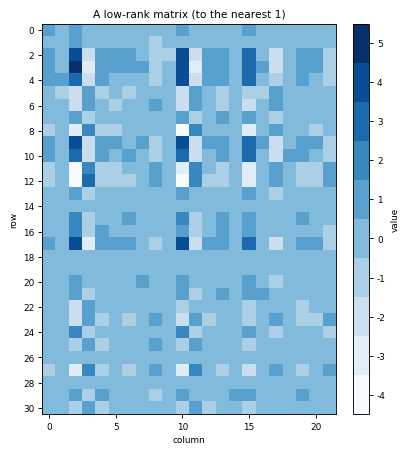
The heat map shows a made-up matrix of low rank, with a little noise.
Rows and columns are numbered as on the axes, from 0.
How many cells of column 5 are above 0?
4
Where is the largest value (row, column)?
3, 2
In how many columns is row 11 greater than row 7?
5
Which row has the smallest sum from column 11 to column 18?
12
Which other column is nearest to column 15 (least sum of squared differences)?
10
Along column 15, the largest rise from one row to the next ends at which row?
9
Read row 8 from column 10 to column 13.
-4 2 0 0
